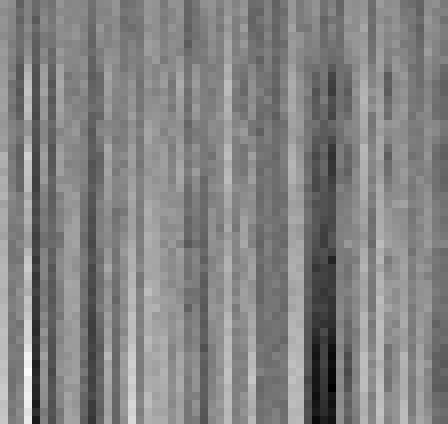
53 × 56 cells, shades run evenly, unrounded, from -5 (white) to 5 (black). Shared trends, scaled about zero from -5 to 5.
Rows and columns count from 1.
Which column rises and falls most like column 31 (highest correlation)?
49
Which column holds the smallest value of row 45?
4
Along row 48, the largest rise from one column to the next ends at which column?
5
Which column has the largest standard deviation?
40
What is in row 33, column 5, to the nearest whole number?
3
